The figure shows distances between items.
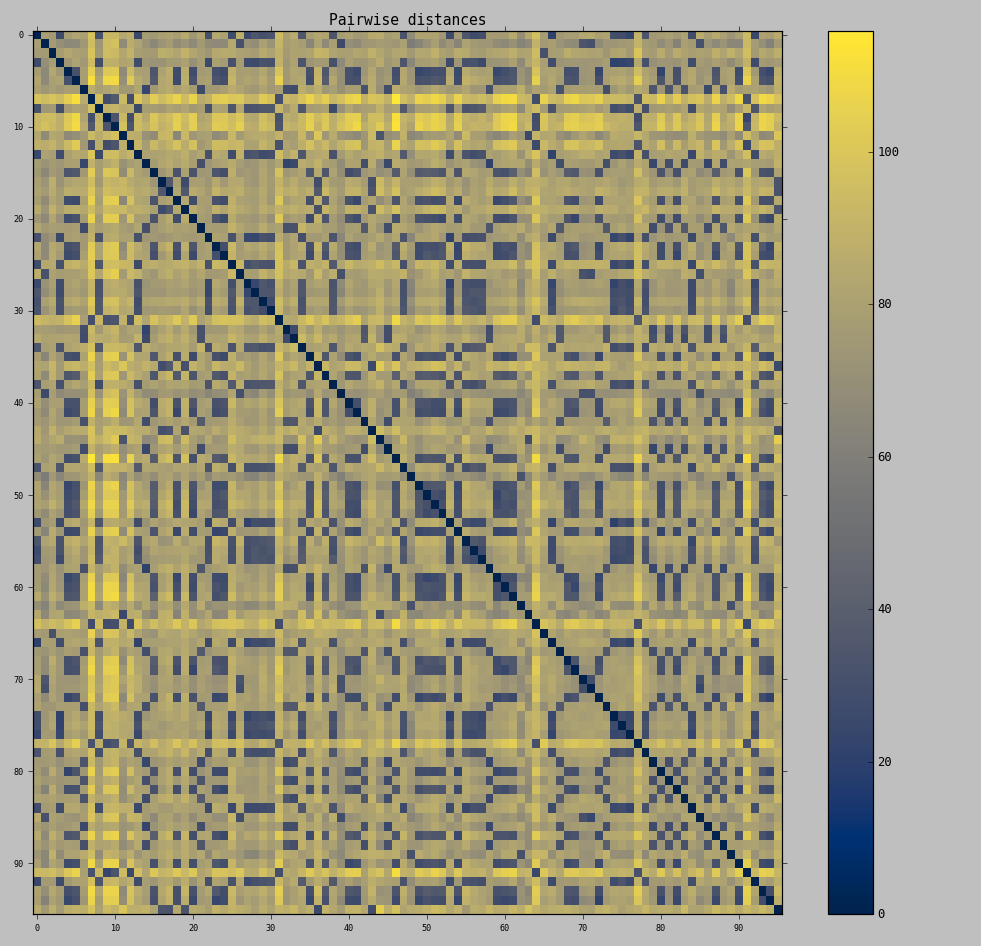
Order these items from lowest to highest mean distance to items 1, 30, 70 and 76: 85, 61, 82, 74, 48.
74, 85, 48, 82, 61
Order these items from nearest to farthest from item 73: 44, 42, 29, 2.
42, 44, 2, 29
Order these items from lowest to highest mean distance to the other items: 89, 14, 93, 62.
93, 14, 62, 89
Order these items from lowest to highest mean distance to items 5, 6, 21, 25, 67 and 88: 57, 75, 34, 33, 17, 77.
33, 57, 75, 34, 17, 77
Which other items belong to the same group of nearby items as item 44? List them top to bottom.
11, 63
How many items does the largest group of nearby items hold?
29
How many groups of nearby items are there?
9
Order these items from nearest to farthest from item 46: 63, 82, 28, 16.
82, 63, 28, 16
